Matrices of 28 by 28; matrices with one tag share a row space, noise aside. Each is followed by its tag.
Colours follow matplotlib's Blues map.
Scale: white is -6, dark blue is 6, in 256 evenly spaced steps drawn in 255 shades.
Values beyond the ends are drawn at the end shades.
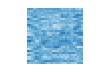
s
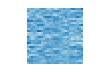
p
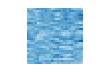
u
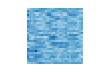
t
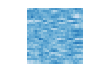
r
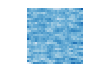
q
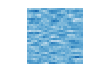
r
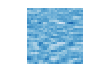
r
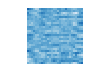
s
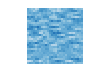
r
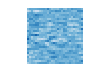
t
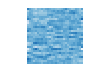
q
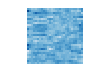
q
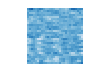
p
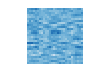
r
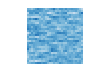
t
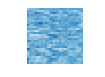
t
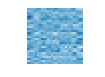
s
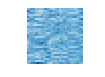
t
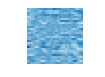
s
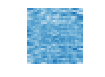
s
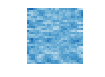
p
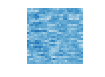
t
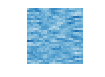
r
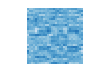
t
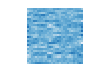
q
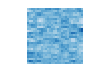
p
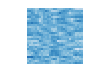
r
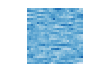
u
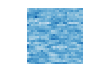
t
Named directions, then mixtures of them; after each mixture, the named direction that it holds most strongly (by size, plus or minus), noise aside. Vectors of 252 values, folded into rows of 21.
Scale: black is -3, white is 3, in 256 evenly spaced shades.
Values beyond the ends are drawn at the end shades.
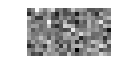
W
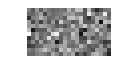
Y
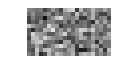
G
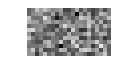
G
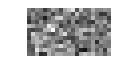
G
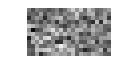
G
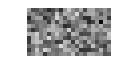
G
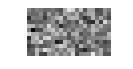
G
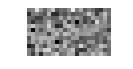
W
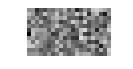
Y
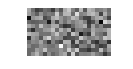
W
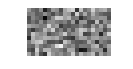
G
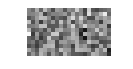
Y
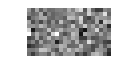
Y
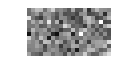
Y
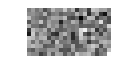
Y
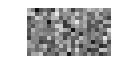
W
